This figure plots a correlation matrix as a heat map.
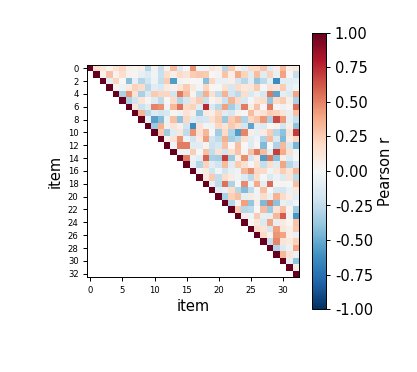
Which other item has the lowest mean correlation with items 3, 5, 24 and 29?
2
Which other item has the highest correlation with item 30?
23
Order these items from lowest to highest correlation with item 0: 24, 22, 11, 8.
11, 24, 8, 22
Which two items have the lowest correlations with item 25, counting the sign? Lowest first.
9, 21
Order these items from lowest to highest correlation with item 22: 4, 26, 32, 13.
32, 4, 26, 13
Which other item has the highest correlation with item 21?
14
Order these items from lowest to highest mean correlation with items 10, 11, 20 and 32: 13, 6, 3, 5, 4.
5, 3, 13, 4, 6
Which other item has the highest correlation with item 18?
6
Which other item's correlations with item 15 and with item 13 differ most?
29
